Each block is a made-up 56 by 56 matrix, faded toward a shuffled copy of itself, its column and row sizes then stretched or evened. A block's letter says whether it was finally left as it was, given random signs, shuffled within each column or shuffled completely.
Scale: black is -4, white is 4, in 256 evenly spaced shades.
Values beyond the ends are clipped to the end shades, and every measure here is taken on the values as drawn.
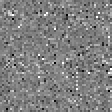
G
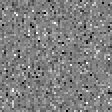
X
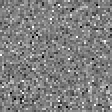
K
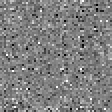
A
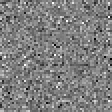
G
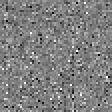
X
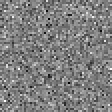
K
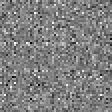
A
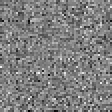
G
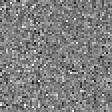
G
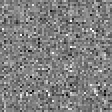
A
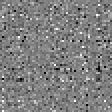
A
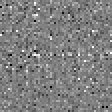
A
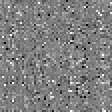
A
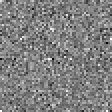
G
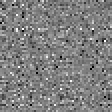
A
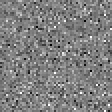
A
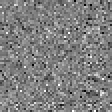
A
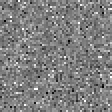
K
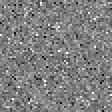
K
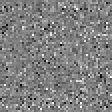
G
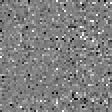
A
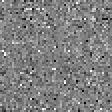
G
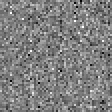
X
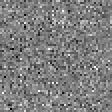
G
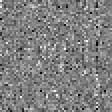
A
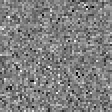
K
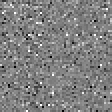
G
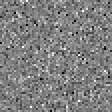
K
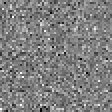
A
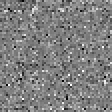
G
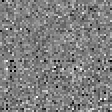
G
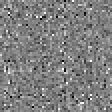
A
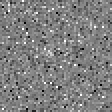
K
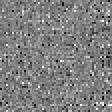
A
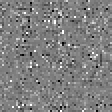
A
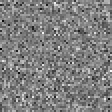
G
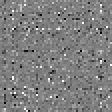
G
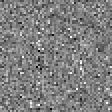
X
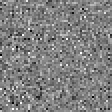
G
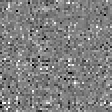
A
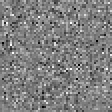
A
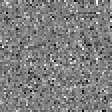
G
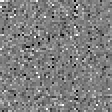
G
